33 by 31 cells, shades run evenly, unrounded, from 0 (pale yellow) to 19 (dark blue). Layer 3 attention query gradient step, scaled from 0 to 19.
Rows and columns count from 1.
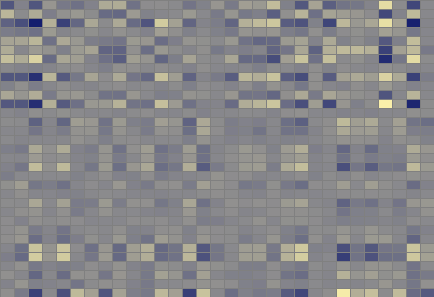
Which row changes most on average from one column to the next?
3
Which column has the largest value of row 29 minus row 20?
25
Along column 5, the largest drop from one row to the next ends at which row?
28
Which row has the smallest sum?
7
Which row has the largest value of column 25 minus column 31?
29
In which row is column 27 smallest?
33
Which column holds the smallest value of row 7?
30
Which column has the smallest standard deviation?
16
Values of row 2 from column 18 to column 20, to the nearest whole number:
11 10 13
